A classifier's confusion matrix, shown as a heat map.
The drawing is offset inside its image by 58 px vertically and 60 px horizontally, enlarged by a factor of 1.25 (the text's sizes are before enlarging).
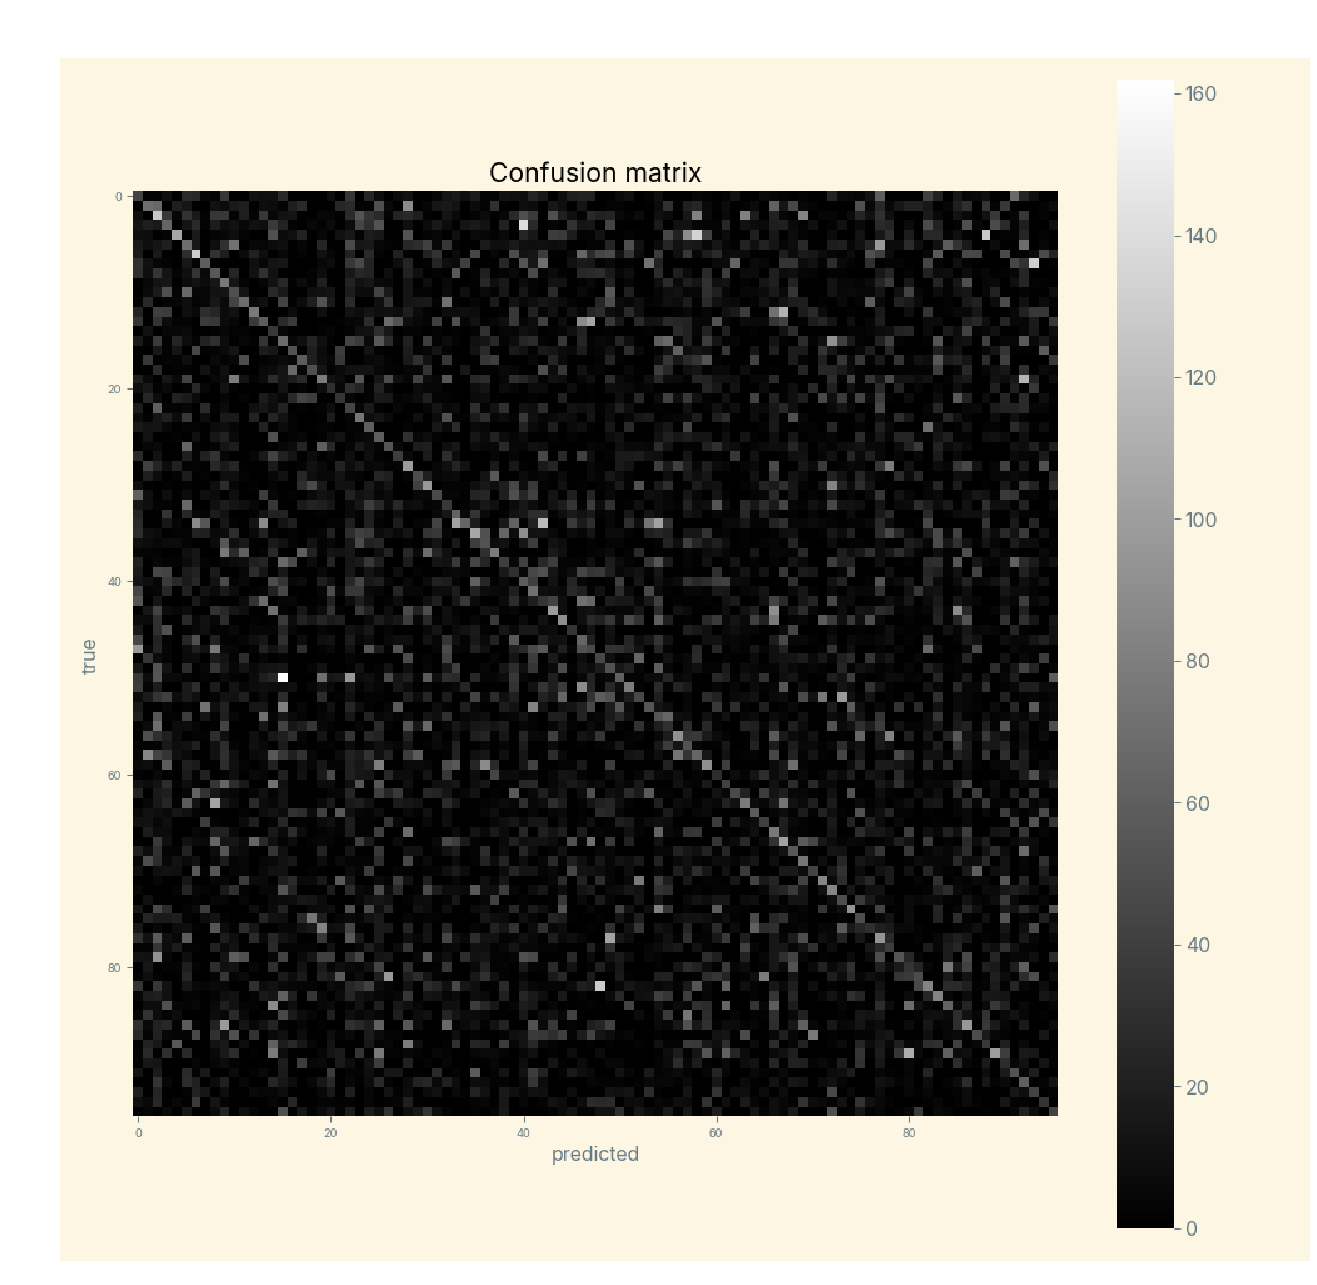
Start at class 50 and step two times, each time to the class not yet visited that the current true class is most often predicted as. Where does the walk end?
72
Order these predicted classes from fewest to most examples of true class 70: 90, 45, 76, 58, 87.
76, 90, 58, 45, 87
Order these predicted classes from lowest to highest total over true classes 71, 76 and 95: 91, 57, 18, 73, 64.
91, 18, 57, 73, 64
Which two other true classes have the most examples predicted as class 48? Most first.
82, 52
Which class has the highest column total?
2
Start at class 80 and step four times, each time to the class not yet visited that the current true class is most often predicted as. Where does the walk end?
9
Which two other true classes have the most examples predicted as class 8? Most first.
63, 47
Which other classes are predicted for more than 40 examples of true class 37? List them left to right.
9, 11, 17, 30, 86
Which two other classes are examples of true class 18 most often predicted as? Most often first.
16, 42
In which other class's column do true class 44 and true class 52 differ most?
73
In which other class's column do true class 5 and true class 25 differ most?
77
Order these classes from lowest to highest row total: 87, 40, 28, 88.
87, 88, 28, 40
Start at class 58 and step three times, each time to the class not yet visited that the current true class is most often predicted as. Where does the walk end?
78
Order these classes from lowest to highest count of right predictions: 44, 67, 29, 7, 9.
29, 7, 9, 44, 67
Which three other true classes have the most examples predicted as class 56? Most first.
58, 16, 28
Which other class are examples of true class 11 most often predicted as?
32
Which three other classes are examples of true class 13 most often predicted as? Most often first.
47, 46, 26
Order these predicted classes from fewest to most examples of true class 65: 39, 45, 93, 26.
45, 39, 26, 93
